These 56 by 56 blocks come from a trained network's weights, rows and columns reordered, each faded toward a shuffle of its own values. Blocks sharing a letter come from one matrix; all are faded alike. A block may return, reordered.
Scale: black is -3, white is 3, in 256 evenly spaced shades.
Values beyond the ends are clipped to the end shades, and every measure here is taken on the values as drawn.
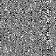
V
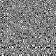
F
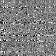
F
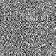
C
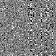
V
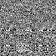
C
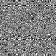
C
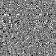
F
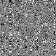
V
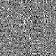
V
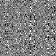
V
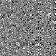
V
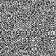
C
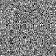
C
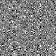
V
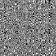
V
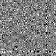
V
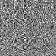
C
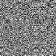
C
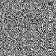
C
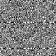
C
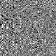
V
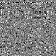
F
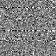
C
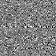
F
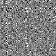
V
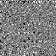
F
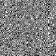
V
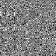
V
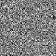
C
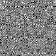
F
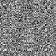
C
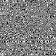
F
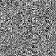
C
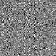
V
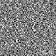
C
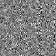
V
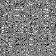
F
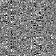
V
